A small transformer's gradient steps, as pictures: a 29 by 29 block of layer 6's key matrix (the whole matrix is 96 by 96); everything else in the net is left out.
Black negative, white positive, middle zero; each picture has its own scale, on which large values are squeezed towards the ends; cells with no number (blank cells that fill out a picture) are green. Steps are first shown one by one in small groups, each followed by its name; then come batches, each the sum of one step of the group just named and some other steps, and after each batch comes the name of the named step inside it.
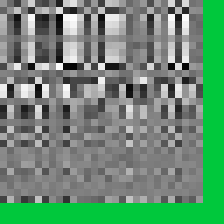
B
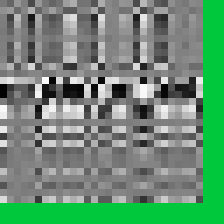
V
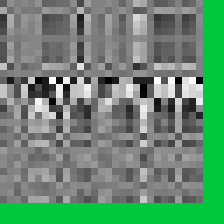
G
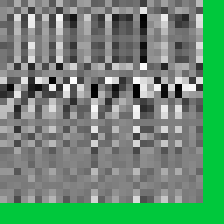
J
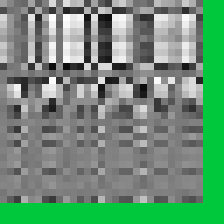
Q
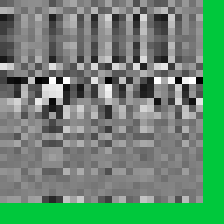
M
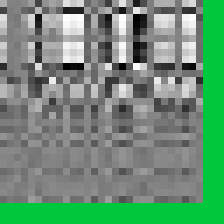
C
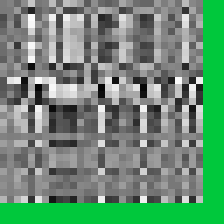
Q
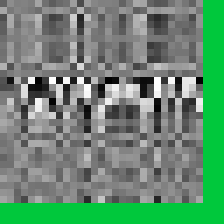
G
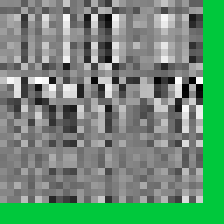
Q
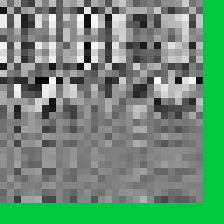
Q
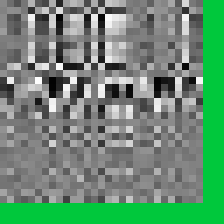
B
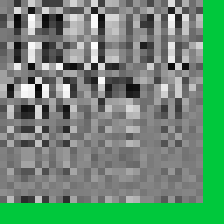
B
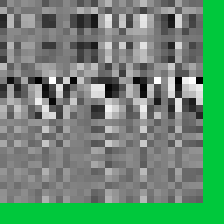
G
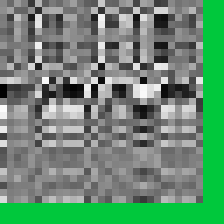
V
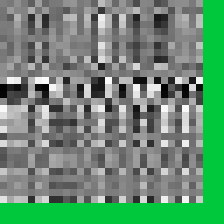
V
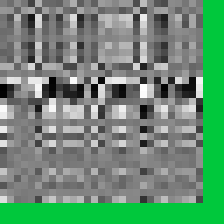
V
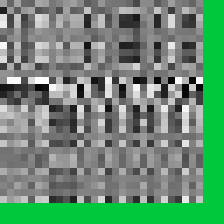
V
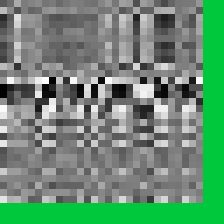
V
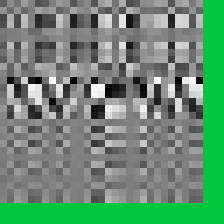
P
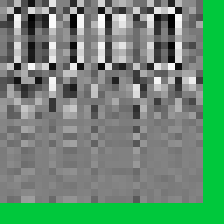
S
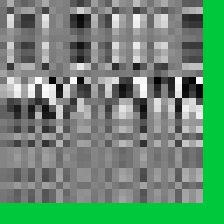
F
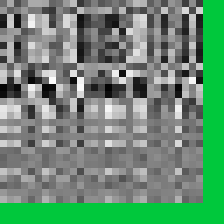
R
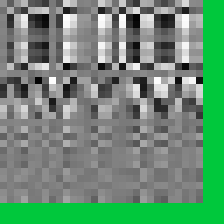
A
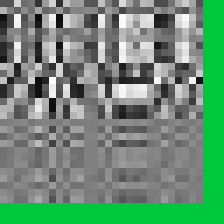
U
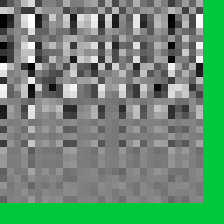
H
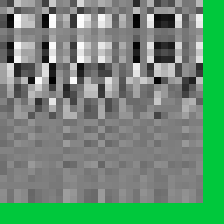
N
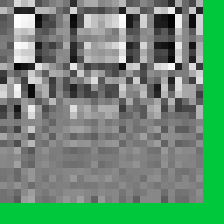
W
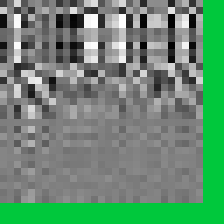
W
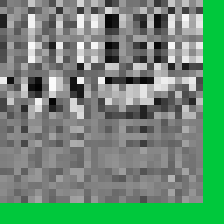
U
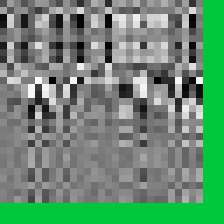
F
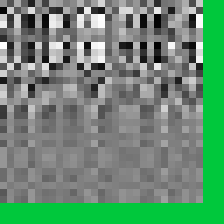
S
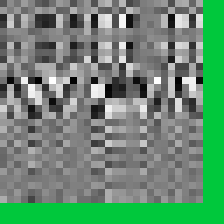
P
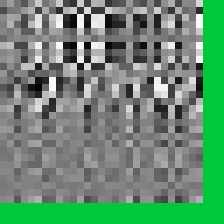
S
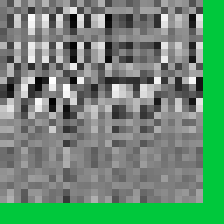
U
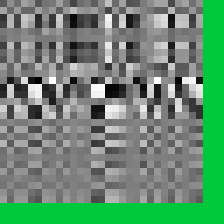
P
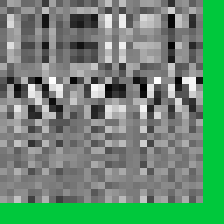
P
